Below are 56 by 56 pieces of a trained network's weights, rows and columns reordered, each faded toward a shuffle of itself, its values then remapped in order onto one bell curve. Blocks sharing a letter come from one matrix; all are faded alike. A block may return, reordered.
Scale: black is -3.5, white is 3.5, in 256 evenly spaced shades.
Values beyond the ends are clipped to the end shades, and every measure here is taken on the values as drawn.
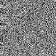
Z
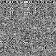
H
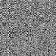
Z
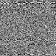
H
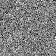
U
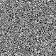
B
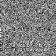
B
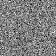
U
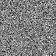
B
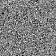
B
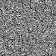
B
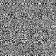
H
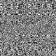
H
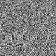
Z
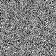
U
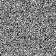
U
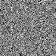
U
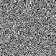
U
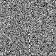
U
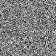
B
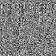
Z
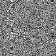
Z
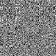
Z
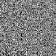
Z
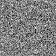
U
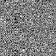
Z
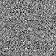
B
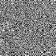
H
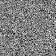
B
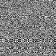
H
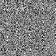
Z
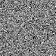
U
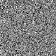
B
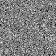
U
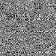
H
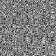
Z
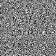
Z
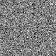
U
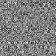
H
